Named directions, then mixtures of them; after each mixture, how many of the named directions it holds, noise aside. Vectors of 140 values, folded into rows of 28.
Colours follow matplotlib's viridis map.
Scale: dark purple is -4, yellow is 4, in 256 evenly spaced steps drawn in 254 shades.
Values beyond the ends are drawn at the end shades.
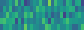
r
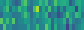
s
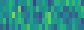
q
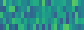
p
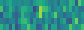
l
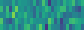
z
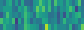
three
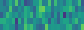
two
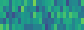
two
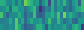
two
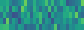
three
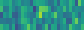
one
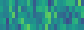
two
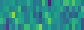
two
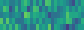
four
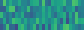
one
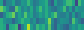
four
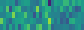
three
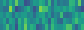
four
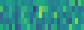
one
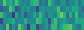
four
